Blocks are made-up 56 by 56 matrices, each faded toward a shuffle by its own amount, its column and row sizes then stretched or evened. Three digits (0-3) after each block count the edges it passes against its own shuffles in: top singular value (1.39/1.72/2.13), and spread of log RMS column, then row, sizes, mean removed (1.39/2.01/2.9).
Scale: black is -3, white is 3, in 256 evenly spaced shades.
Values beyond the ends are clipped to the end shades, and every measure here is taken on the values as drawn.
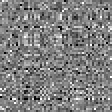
3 0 2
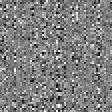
2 3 0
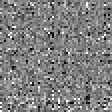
0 2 2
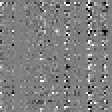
1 3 2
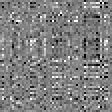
3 2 2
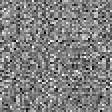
3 0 0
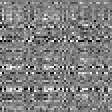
3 1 3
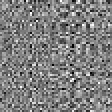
3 2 2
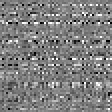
3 1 3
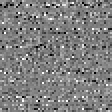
0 0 3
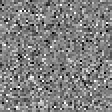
1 0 1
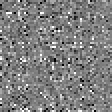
0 2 2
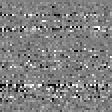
2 0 3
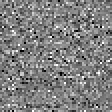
1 0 1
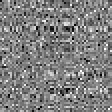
3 0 1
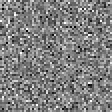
2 0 0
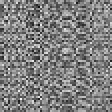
3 2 0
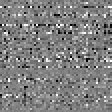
1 1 3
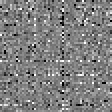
2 2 2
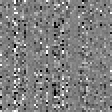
1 3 0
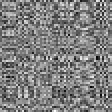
3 1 2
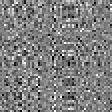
3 2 1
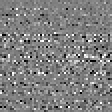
2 0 3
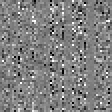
0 3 0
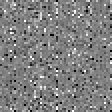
1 2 0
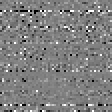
2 1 3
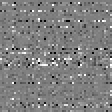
0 1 3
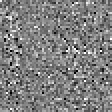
0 2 1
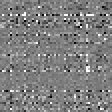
2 2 3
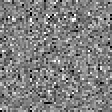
1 1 1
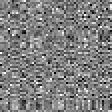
3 1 0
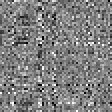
3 2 2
